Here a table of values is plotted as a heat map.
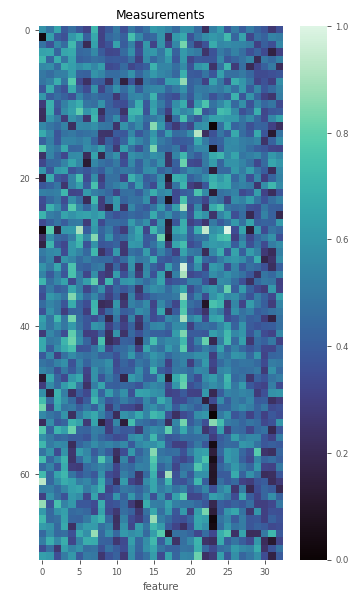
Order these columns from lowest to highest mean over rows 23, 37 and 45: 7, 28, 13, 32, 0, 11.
11, 0, 13, 32, 28, 7
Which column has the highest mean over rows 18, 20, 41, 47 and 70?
19
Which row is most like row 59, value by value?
22
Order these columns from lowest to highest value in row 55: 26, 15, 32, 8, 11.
11, 8, 32, 26, 15
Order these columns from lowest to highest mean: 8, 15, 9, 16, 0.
9, 8, 0, 16, 15
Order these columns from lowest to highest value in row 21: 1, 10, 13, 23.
1, 10, 13, 23
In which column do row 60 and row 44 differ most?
17
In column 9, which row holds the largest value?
34
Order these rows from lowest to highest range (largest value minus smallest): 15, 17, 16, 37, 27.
15, 17, 37, 16, 27
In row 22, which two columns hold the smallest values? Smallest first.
23, 31
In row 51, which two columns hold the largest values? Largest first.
0, 2
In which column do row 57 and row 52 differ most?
29
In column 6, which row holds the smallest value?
18
